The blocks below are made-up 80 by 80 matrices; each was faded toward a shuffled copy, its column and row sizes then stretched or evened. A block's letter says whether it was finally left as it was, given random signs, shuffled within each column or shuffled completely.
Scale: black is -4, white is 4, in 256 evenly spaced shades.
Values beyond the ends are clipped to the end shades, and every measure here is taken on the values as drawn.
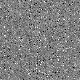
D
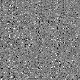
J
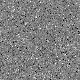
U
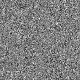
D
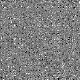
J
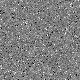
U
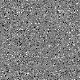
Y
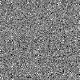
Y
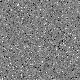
U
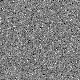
U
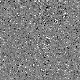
J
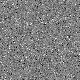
U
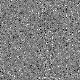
D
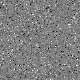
U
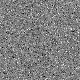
U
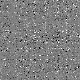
Y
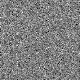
D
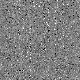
D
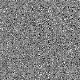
Y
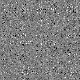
Y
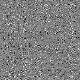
Y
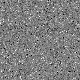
U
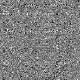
J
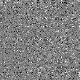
J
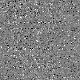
Y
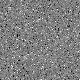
U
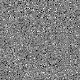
Y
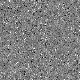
D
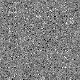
Y
